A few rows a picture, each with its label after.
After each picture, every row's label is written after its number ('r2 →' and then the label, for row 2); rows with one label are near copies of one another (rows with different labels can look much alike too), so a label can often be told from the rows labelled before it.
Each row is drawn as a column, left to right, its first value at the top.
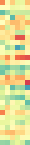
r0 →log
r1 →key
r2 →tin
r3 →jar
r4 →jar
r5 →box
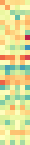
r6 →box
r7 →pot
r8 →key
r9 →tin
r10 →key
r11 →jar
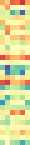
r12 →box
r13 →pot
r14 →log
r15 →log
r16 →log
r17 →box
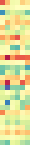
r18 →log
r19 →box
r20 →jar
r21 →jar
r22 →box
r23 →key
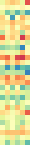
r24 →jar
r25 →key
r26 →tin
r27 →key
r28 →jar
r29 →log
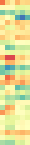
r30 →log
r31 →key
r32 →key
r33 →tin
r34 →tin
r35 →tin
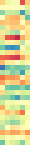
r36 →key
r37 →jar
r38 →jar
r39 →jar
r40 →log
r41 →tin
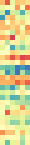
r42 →tin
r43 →log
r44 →jar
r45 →pot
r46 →key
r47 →pot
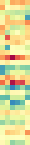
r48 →pot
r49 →jar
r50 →box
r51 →box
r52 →box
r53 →tin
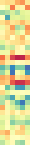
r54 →key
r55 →tin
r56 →pot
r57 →box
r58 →box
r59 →pot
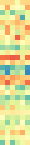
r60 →key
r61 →pot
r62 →key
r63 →jar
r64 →tin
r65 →pot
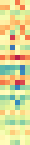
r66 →pot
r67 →pot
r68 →jar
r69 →box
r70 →pot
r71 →jar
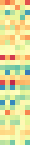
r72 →box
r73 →log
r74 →box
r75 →pot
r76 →tin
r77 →log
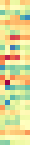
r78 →key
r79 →box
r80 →jar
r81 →jar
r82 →tin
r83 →tin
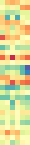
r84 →jar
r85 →tin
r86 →box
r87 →tin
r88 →pot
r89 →pot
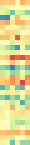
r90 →tin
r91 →tin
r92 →key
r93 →jar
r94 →box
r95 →key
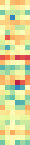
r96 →key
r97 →jar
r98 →tin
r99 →box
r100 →box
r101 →key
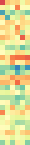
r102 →log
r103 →tin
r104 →key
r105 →pot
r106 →jar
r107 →key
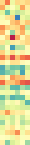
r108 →pot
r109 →log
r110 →jar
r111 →tin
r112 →pot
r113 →box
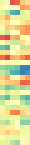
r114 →jar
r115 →jar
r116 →log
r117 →log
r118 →pot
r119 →pot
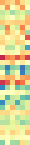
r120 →box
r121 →pot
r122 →key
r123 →box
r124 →pot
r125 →jar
